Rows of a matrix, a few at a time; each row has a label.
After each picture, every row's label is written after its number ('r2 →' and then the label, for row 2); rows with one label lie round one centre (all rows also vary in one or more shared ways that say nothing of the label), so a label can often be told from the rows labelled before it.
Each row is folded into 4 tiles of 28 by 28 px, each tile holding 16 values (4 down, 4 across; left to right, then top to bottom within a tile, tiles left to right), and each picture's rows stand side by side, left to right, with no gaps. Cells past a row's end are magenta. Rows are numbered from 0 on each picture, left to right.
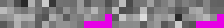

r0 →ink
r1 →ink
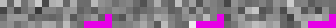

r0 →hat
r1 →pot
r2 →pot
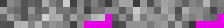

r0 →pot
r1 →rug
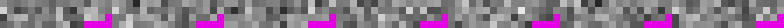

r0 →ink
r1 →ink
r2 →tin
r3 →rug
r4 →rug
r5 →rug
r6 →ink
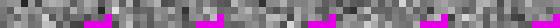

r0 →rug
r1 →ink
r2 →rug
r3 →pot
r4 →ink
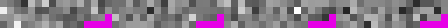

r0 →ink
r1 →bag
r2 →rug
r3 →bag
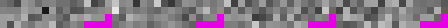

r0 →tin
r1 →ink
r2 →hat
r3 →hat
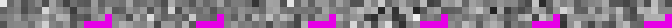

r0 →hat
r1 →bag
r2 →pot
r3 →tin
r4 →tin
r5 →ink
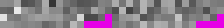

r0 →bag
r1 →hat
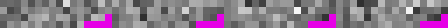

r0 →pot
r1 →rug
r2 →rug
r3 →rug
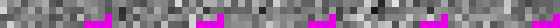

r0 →ink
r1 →pot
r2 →hat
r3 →hat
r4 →bag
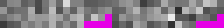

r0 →pot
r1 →rug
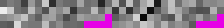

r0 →ink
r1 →hat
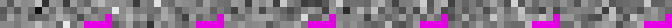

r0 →hat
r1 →ink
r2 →bag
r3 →tin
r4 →pot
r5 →tin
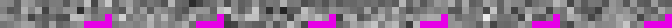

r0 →tin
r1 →bag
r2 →ink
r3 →pot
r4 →bag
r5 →hat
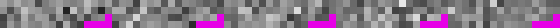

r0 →rug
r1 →ink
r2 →rug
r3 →pot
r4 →ink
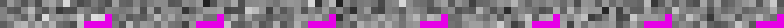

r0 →pot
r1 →tin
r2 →tin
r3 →pot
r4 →pot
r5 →tin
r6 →ink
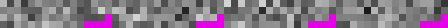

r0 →hat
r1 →ink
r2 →hat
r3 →rug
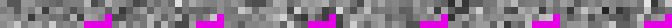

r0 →tin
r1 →pot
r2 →rug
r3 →ink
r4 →pot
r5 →tin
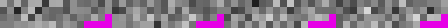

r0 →hat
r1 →bag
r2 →pot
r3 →pot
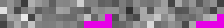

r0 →ink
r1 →pot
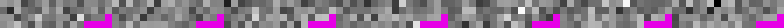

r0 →bag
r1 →hat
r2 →pot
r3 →pot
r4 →rug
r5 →pot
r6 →hat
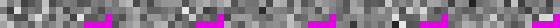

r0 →bag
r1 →rug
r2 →hat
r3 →rug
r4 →pot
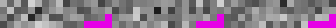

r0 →hat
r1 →tin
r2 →pot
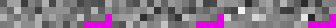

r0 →bag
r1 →tin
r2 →bag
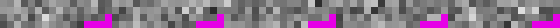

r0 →rug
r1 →rug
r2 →tin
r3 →hat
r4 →rug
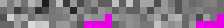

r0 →hat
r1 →hat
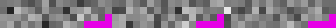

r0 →bag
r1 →bag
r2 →ink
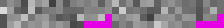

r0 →ink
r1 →hat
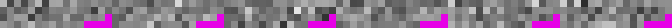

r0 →hat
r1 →pot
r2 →rug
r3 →ink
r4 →tin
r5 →hat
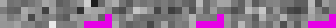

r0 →tin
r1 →tin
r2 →tin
